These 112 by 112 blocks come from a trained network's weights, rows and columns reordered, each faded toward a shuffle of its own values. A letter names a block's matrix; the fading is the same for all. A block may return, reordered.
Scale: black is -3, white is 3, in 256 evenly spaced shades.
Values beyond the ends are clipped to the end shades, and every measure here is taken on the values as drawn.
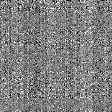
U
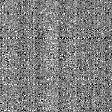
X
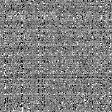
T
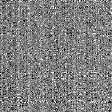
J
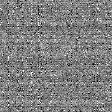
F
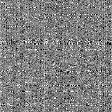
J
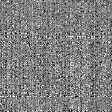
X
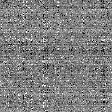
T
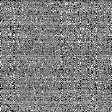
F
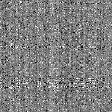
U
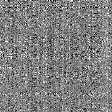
J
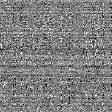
T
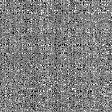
J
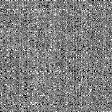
J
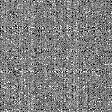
U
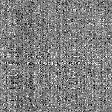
U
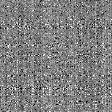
U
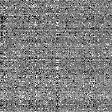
T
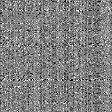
X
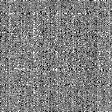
J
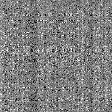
J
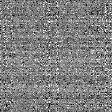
F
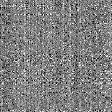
J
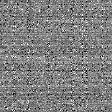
F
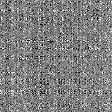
X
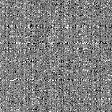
J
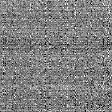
F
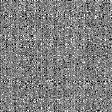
J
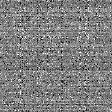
T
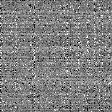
T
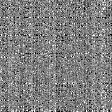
X
